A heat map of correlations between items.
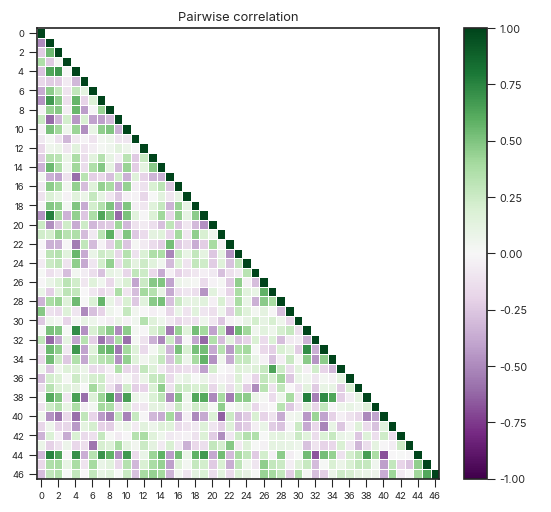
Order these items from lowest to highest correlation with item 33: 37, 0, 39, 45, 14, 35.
35, 0, 45, 37, 14, 39
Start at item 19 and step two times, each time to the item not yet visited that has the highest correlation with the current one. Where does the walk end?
44
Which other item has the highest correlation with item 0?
29
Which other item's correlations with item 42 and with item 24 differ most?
21
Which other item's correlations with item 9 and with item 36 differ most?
1
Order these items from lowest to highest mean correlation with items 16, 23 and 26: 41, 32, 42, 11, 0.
32, 11, 41, 0, 42
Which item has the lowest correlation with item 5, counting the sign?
38
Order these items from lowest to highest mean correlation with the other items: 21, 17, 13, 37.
17, 37, 21, 13
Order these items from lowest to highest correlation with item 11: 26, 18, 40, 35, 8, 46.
26, 46, 35, 18, 8, 40
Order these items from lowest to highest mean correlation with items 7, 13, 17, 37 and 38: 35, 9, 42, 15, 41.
9, 15, 35, 41, 42
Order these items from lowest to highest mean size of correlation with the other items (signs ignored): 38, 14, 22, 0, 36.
36, 0, 22, 14, 38
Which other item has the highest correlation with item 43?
22
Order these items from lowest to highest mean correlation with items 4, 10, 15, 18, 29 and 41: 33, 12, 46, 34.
12, 46, 33, 34
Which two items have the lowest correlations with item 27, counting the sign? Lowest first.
19, 15
